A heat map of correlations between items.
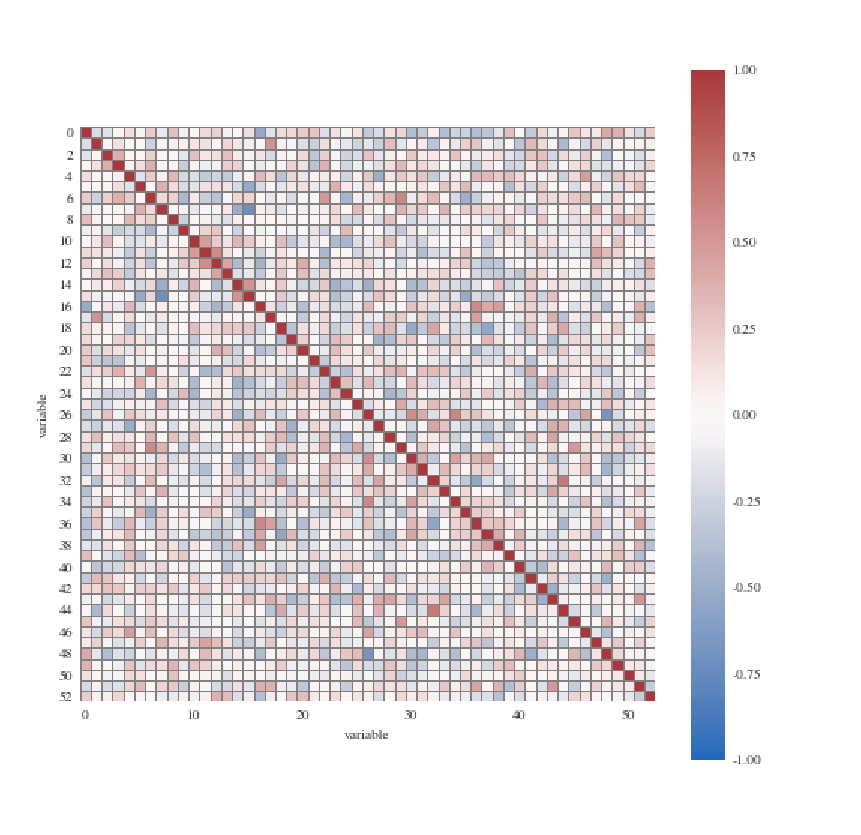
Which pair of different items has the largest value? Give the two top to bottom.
32, 44
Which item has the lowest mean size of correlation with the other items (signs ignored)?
50
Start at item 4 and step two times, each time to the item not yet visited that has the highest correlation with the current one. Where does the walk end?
26
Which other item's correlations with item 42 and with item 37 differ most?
40
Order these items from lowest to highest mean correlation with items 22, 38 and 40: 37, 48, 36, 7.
48, 36, 7, 37
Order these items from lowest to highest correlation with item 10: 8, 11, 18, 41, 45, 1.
45, 8, 1, 41, 18, 11
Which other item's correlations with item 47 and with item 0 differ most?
36
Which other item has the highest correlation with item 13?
12
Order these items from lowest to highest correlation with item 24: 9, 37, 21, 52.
52, 21, 37, 9
